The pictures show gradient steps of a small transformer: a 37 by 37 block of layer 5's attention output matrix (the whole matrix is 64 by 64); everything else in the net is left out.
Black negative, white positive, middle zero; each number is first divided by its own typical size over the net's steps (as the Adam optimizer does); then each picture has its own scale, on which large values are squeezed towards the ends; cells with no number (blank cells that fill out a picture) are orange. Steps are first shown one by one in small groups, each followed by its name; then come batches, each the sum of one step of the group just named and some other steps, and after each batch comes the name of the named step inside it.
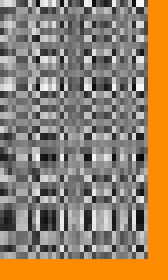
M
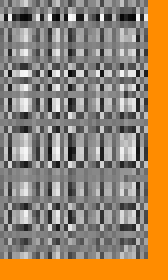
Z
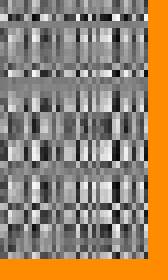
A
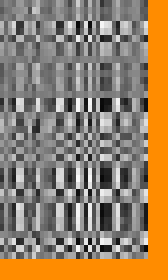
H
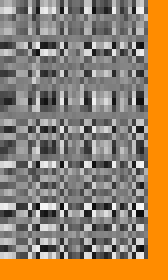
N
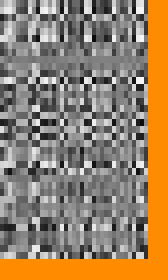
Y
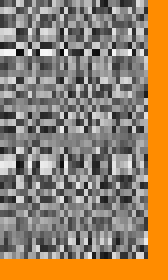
N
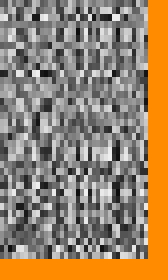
A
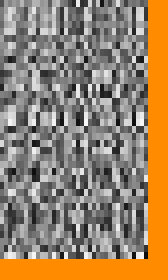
N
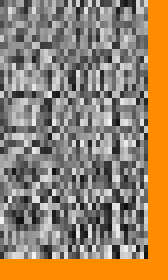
N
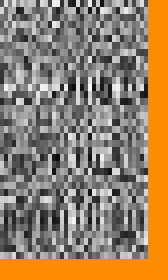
M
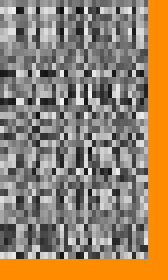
Y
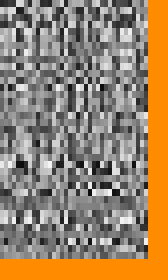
Z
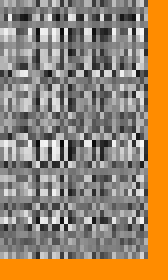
Z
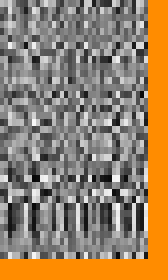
M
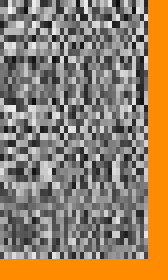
N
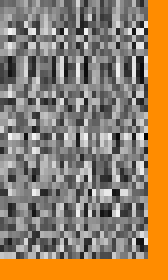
H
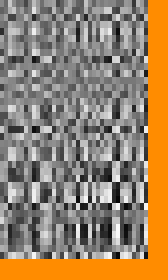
A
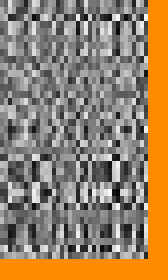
A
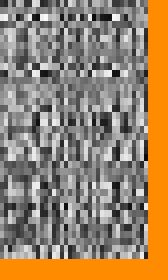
A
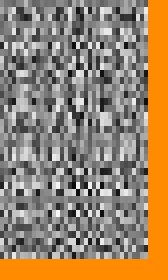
Z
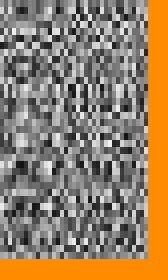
N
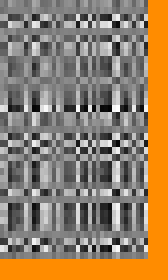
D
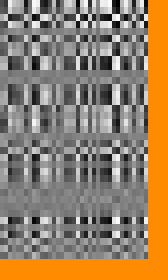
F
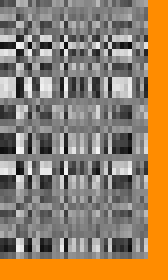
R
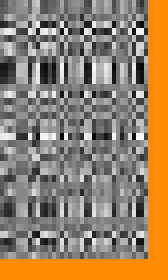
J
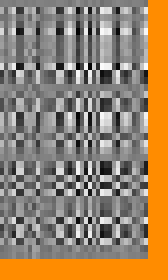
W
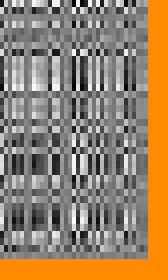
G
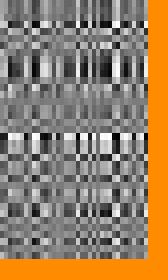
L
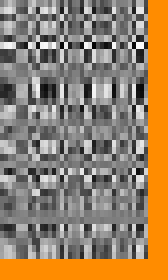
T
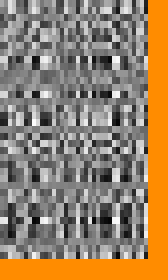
F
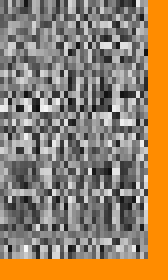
D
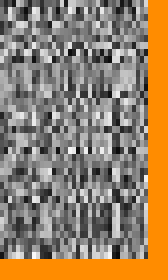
R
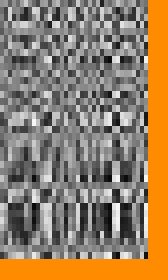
D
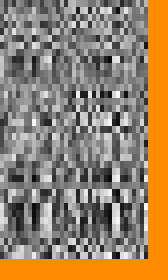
D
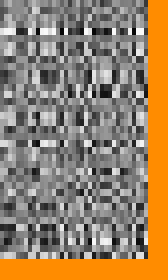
J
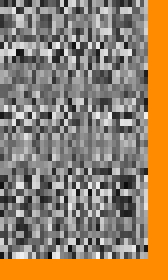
W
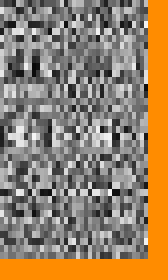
L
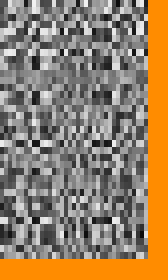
F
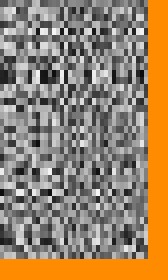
J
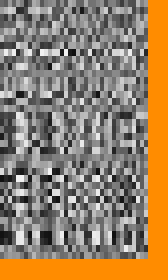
R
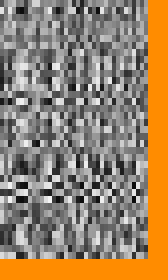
G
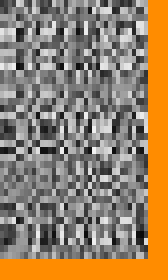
W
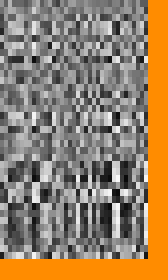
D
